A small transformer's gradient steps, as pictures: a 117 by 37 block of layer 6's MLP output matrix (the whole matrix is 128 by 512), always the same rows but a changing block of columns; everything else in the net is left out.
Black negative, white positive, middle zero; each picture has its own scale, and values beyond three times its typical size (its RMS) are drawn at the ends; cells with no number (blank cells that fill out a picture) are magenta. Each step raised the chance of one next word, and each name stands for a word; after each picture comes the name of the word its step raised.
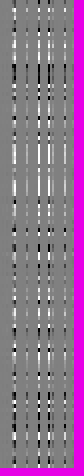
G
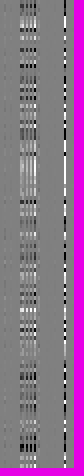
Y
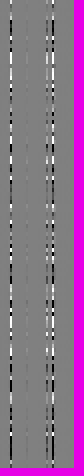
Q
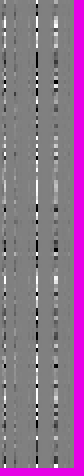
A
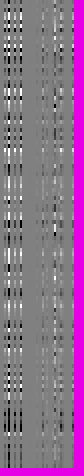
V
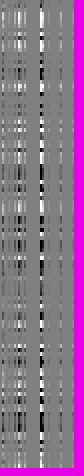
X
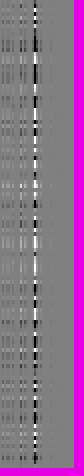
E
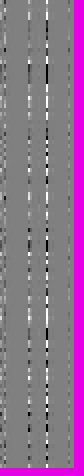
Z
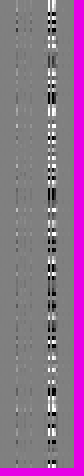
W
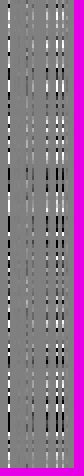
X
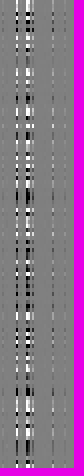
W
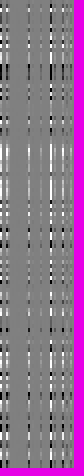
G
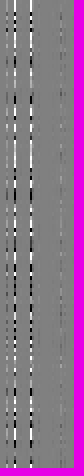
W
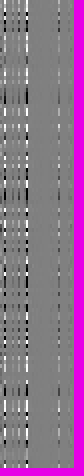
W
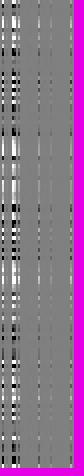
A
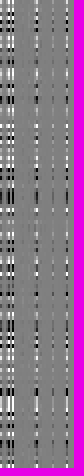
W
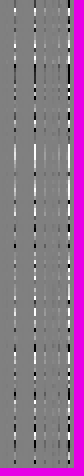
G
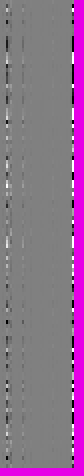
E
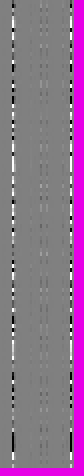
Y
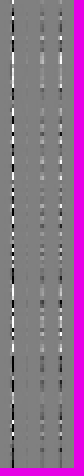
Q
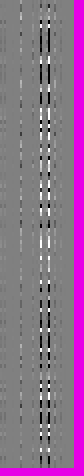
E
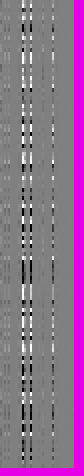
Q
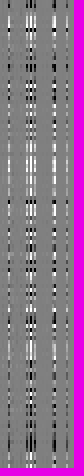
Y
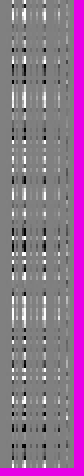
Z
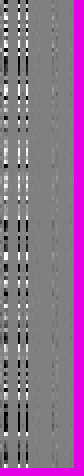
V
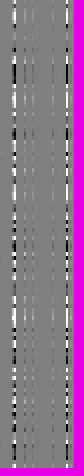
Z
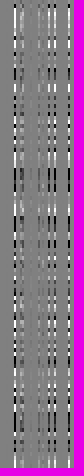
X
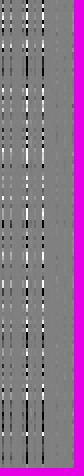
V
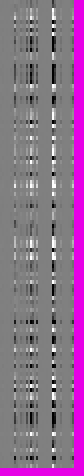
E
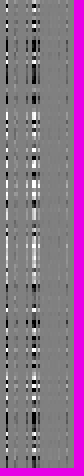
E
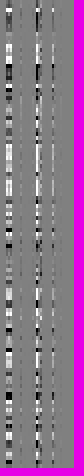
G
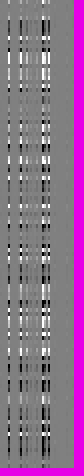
Q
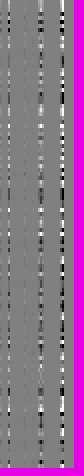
W
